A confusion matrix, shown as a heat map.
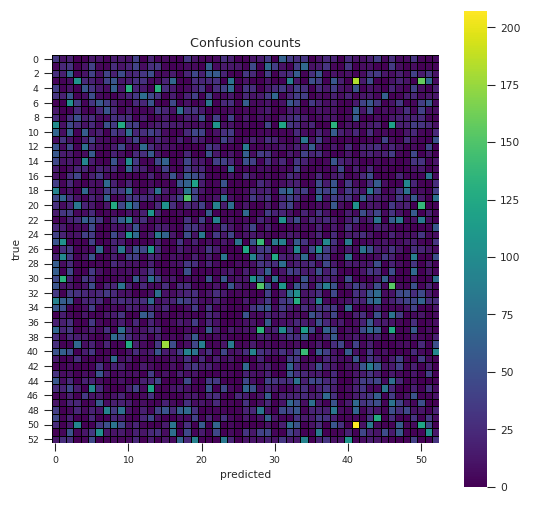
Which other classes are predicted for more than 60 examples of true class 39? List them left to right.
3, 10, 15, 20, 24
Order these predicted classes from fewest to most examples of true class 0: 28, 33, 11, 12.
12, 28, 33, 11
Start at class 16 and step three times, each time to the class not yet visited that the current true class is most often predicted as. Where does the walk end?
2
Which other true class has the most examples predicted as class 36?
26
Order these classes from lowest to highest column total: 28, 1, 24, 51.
51, 24, 1, 28
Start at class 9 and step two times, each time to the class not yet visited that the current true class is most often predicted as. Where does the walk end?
8
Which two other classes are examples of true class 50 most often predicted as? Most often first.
41, 3
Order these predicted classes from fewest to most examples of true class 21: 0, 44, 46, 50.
50, 0, 46, 44
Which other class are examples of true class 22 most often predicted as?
31
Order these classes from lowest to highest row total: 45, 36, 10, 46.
36, 46, 10, 45
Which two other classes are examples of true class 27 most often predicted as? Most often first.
30, 1
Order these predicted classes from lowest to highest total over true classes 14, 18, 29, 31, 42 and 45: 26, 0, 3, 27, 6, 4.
3, 6, 27, 4, 26, 0
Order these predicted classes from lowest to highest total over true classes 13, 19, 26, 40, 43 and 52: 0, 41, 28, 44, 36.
41, 44, 28, 0, 36
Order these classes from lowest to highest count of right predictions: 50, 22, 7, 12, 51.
7, 12, 22, 51, 50
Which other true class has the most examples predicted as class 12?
5
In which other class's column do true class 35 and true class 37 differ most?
28
